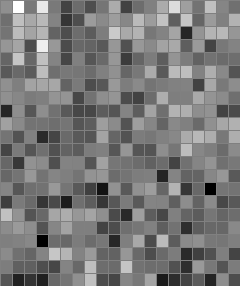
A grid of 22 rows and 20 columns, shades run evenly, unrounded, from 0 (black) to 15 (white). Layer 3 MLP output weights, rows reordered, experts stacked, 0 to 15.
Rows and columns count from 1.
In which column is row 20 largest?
5
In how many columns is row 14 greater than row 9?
11
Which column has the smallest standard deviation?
7
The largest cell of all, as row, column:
1, 2
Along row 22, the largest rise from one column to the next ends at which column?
19
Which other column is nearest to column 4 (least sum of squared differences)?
10
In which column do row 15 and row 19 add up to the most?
12
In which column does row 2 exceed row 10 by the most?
14
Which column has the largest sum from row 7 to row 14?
18
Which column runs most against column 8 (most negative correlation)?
15
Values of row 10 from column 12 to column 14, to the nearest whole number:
9 8 6
